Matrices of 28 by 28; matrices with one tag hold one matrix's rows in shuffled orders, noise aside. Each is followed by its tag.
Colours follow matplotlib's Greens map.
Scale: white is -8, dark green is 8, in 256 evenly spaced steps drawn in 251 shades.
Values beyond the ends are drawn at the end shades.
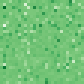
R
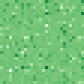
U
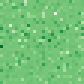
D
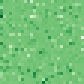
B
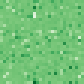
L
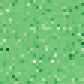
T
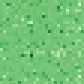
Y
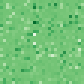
L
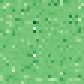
L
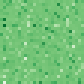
R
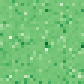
U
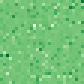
T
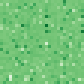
U
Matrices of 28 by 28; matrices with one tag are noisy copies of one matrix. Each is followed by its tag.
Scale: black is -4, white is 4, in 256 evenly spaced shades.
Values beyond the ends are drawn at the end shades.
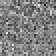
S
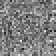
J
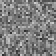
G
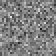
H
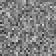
H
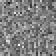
G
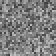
J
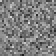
H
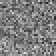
S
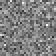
H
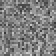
J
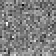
J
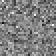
S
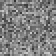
J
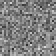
J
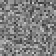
S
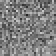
J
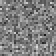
S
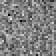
G
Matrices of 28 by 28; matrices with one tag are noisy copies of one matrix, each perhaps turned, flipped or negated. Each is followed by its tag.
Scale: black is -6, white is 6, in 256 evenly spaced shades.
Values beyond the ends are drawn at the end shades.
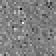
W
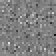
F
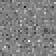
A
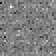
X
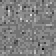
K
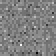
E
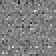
E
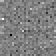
E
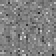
X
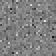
E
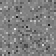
A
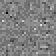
K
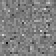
K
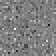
A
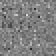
A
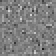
K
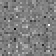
A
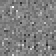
K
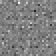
E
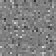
F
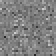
F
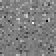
W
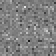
A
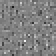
K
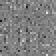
F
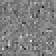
K
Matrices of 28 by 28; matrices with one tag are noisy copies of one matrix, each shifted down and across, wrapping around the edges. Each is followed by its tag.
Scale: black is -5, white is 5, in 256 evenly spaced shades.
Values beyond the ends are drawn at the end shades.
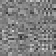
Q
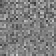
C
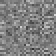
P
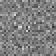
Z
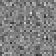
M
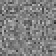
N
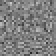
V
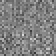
C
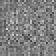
C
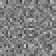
N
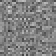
Q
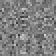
N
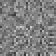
N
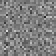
Z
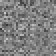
P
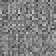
C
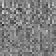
C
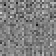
C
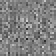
C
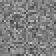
P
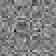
P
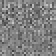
C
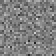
Z
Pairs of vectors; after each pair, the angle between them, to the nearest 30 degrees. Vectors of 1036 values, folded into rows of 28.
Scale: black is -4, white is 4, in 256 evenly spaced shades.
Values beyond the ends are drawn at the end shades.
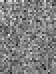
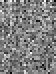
30 degrees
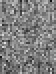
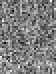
150 degrees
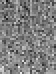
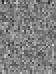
60 degrees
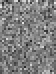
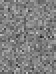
90 degrees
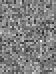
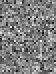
30 degrees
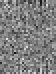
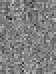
60 degrees
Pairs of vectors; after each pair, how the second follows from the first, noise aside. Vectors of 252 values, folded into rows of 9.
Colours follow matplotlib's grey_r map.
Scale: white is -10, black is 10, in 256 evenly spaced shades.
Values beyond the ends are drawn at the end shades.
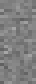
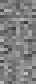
negated, scaled up.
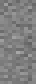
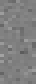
wrapped around, negated, partly zeroed.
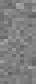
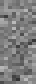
reversed, negated, scaled up.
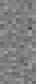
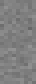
shrunk.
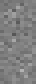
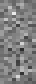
reversed, scaled up.
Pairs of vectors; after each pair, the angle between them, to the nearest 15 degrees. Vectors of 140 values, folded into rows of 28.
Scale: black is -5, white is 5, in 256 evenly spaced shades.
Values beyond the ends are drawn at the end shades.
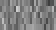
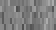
150 degrees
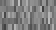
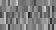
105 degrees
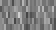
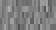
90 degrees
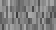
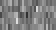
90 degrees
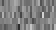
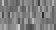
150 degrees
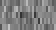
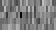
45 degrees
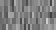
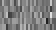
135 degrees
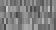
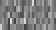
105 degrees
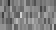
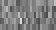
105 degrees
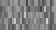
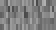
105 degrees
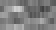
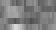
60 degrees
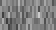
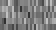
90 degrees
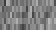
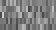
90 degrees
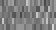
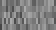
90 degrees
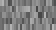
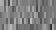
60 degrees
